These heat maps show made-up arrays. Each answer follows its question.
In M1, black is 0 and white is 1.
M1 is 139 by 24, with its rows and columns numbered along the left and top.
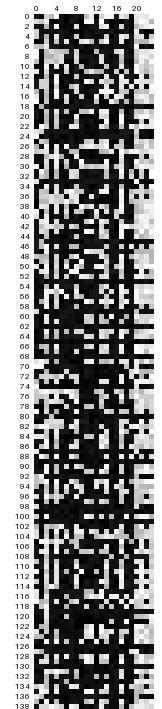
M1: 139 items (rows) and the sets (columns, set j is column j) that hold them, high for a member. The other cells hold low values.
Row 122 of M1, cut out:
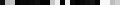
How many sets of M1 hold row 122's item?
9
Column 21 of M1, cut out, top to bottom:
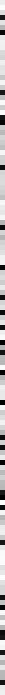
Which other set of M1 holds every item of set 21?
23
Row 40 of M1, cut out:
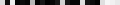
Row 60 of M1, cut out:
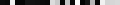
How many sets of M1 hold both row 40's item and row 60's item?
5
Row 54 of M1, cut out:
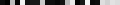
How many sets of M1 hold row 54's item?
10
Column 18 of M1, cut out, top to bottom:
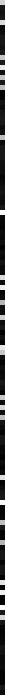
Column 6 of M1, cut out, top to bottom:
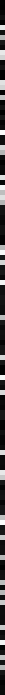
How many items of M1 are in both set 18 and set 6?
7
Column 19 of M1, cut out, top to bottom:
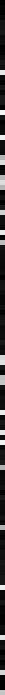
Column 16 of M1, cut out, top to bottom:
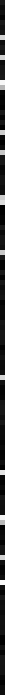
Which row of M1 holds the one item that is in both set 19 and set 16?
75
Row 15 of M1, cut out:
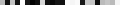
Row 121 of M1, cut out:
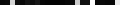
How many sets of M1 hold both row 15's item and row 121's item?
4
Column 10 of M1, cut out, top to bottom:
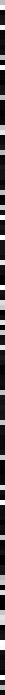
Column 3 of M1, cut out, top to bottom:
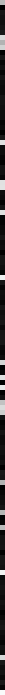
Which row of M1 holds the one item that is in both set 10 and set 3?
0
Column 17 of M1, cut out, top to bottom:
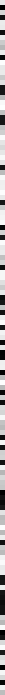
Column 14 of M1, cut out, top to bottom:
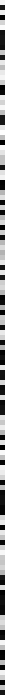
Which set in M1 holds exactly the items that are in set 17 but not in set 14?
5
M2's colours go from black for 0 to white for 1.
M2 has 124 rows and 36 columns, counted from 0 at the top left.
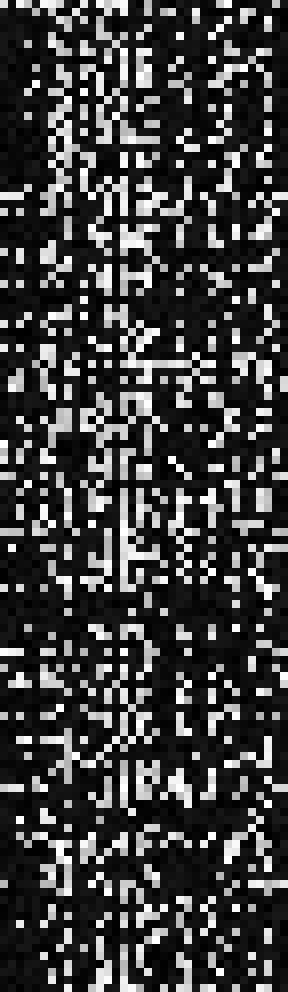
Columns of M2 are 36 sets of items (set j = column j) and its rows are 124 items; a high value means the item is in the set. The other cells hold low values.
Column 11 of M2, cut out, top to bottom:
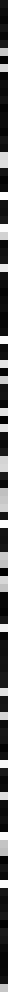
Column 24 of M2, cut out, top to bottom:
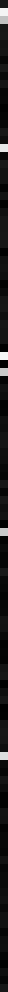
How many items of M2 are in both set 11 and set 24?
0
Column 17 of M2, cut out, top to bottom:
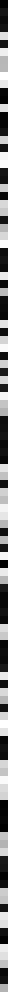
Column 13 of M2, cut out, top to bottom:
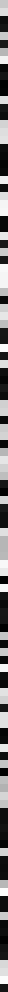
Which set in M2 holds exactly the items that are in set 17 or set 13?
15
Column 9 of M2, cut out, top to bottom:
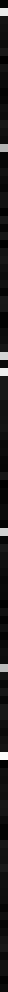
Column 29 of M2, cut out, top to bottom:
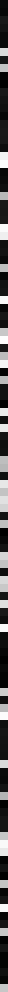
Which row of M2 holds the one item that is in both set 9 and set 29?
44
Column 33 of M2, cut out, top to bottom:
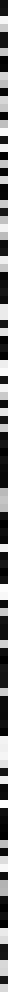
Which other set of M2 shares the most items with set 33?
8
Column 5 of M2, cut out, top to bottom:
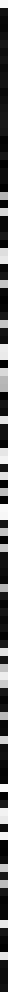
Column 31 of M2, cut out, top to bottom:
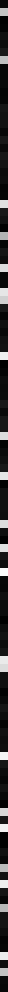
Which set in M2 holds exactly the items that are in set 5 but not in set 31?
2
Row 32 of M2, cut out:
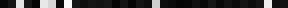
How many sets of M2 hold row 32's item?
6
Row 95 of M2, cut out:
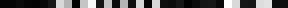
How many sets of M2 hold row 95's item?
12
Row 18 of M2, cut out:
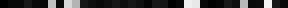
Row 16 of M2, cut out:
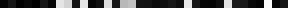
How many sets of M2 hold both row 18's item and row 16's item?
3
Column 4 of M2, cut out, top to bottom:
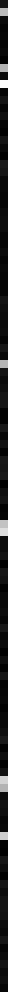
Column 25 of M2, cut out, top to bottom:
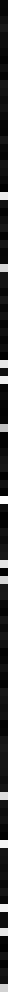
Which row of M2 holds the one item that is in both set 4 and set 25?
45
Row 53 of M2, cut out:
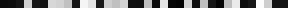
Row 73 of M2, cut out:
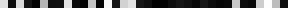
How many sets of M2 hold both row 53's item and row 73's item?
7
